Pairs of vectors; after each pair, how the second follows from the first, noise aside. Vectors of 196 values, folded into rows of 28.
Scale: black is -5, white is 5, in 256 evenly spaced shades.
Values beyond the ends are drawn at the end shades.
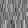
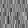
wrapped around, negated.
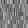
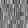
copied.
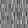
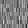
wrapped around, negated.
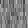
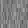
wrapped around, negated, shrunk.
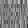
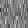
shuffled.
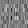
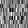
reversed, negated, scaled up.
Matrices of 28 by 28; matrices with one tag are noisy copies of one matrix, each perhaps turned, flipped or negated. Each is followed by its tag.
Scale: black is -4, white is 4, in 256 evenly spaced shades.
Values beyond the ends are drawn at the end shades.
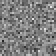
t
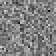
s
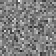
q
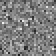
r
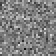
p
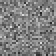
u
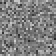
u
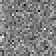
u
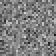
q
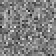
p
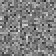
p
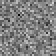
q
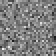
u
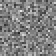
s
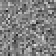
s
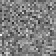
q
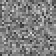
r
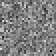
t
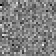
t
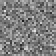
r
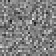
s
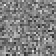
t
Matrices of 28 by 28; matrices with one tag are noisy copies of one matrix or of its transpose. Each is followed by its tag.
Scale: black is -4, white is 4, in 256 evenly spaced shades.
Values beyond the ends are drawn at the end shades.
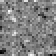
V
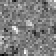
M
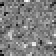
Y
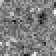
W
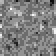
V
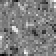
M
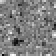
W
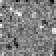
V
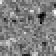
W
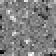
V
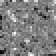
V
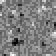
W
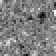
W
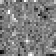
V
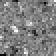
M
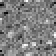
Y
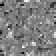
Y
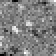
M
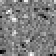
V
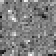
V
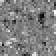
W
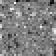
V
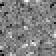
Y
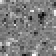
W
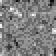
V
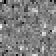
Y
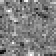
V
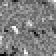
M
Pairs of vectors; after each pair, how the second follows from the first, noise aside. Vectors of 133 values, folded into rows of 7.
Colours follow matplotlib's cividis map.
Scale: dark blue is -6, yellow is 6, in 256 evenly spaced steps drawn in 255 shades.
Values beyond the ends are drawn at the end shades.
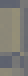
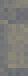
reversed, shrunk.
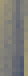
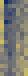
reversed, scaled up.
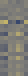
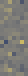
wrapped around, negated, partly zeroed.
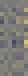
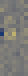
reversed, negated, partly zeroed.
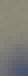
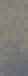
shrunk.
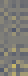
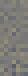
negated, shrunk.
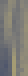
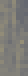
reversed, shrunk.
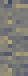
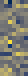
scaled up.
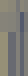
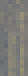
negated, shrunk.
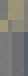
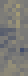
wrapped around, negated, partly zeroed.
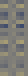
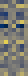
scaled up.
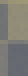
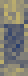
wrapped around, negated, scaled up.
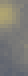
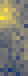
scaled up.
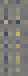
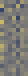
wrapped around.
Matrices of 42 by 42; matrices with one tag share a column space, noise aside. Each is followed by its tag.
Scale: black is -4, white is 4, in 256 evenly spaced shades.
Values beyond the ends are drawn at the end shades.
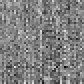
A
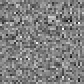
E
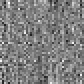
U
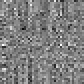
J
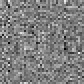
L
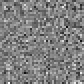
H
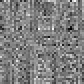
J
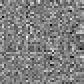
L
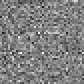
L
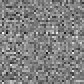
L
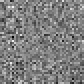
H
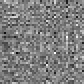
L
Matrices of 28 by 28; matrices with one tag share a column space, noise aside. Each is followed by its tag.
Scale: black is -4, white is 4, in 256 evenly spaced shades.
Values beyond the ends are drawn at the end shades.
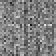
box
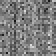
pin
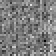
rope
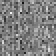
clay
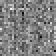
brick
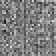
pin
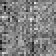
clay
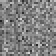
pin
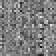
box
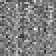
brick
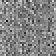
pin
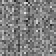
pin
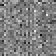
pin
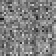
clay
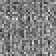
clay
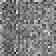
pin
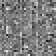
rope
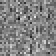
clay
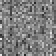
clay
